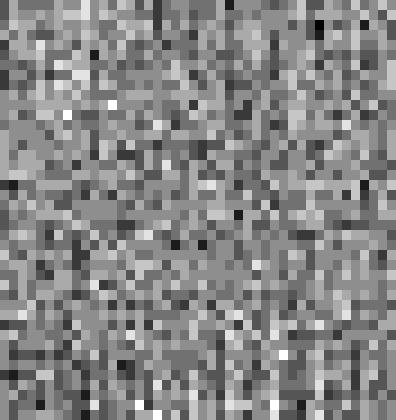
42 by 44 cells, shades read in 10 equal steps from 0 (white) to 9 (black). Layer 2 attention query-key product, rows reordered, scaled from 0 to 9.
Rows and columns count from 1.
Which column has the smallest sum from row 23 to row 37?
36
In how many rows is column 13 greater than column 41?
15
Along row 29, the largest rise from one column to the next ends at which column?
12
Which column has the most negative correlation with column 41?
43
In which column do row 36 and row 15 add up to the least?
32
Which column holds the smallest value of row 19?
24
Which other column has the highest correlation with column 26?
31
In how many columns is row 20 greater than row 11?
27
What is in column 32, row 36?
0
